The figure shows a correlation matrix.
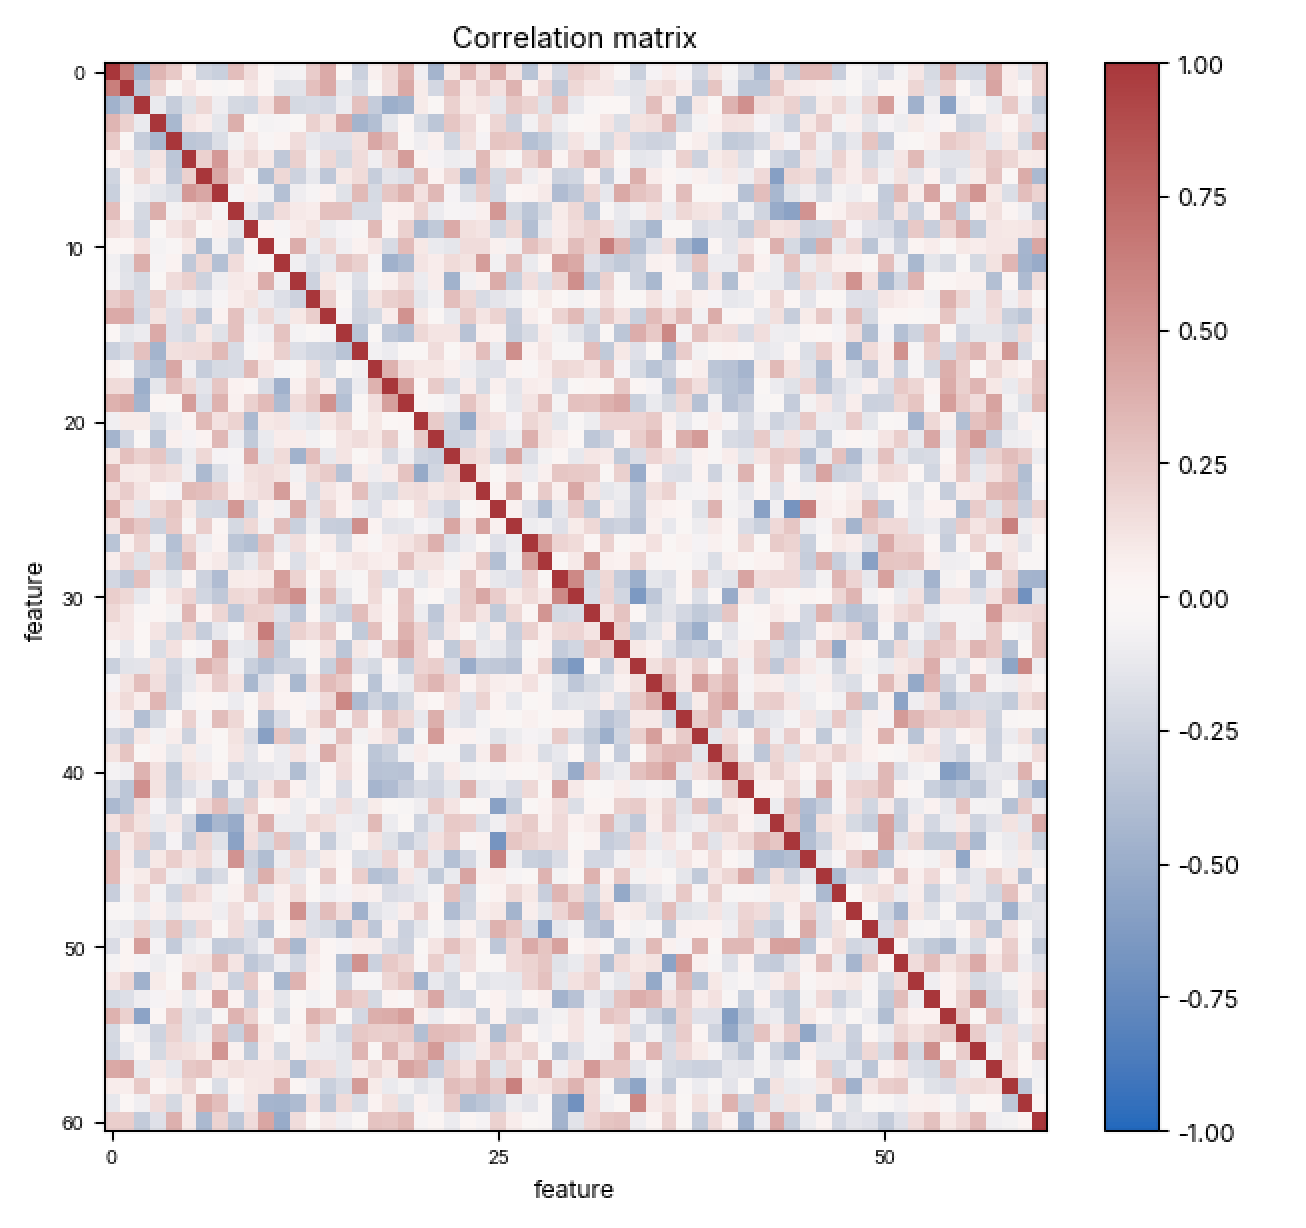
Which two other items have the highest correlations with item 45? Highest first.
25, 8
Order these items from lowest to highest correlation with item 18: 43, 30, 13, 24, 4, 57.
24, 43, 30, 57, 13, 4
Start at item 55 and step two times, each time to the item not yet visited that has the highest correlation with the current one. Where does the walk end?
22
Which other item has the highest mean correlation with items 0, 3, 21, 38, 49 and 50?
35
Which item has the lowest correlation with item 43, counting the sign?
6
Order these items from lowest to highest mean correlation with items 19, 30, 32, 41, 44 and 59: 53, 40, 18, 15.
53, 15, 40, 18
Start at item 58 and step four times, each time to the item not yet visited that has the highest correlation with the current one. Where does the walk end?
37
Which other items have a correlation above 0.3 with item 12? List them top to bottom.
10, 25, 30, 48, 52
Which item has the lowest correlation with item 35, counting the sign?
52
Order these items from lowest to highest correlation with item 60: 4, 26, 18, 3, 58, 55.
3, 58, 26, 55, 18, 4
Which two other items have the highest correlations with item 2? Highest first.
41, 50
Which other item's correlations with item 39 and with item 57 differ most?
31
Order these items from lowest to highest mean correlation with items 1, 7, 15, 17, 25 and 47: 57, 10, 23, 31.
23, 31, 10, 57
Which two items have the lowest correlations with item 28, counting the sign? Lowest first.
49, 25
